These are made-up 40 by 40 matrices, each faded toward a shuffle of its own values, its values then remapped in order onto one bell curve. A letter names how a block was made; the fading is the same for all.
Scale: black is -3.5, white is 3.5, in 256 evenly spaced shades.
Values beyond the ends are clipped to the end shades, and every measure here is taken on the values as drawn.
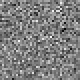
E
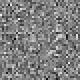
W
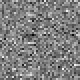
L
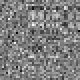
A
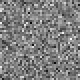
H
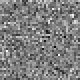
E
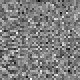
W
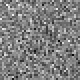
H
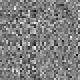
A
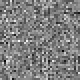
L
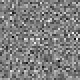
W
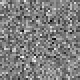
L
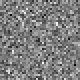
E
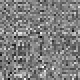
A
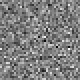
E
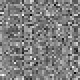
A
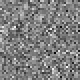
L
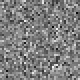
H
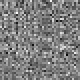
W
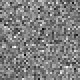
E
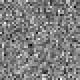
E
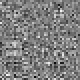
A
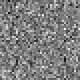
L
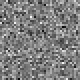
L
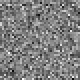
E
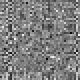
A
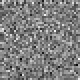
L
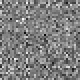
A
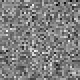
E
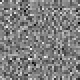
W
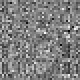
A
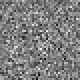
L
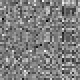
A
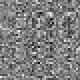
A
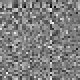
A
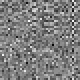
A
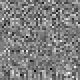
W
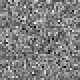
H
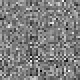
A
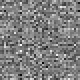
W
